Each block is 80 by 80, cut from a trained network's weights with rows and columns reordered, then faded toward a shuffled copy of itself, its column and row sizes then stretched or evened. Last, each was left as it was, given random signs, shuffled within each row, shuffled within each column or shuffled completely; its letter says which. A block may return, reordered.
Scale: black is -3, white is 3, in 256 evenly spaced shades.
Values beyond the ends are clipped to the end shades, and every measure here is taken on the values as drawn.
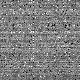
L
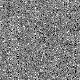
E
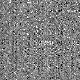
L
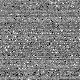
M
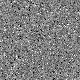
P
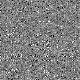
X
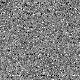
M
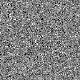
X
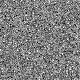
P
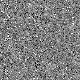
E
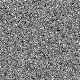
P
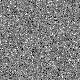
P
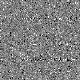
X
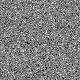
P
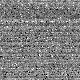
M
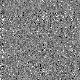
X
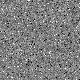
P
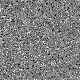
P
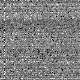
L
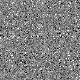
X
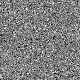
P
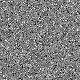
P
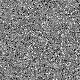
P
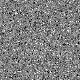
M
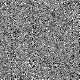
X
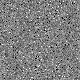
P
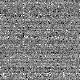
L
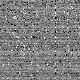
L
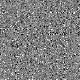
X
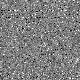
M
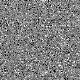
X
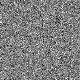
E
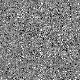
X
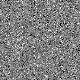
E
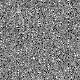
E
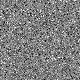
P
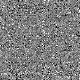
X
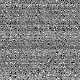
L
